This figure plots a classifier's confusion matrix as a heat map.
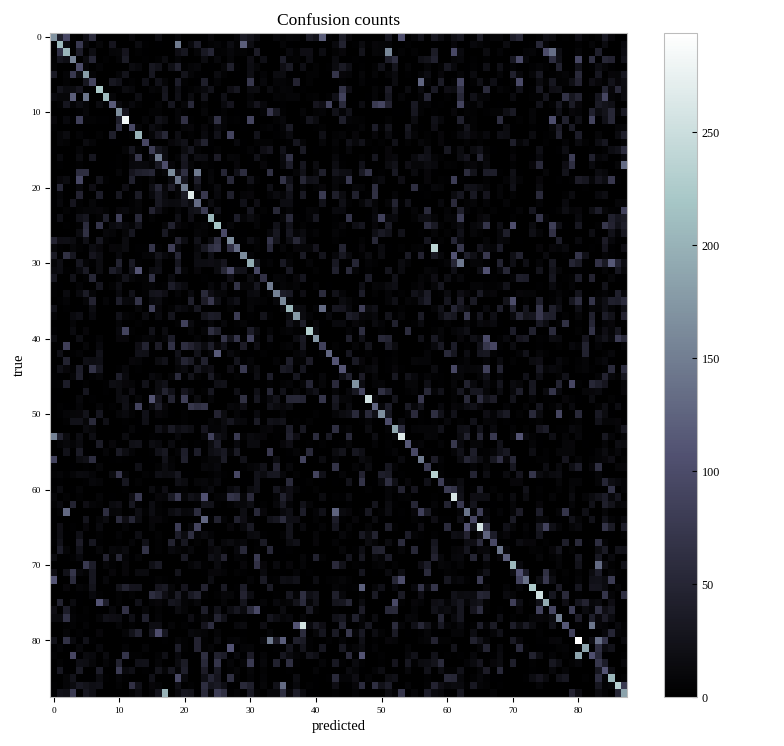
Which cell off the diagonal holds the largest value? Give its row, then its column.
78, 38
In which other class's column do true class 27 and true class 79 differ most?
16
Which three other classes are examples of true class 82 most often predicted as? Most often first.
80, 47, 3
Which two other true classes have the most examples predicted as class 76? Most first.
2, 11
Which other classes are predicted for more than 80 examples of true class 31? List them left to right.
13, 27, 66
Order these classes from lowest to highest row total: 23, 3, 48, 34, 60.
60, 23, 34, 3, 48
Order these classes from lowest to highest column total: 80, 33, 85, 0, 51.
0, 33, 51, 85, 80
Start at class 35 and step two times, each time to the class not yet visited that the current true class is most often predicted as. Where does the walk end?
83
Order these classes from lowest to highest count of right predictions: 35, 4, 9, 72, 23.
23, 4, 9, 72, 35
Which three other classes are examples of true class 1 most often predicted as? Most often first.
19, 29, 4
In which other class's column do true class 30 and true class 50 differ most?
62
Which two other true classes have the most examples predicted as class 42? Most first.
9, 53
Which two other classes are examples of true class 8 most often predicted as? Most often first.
5, 3
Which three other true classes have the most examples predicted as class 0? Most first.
53, 72, 56
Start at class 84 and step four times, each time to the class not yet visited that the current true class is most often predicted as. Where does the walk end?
58
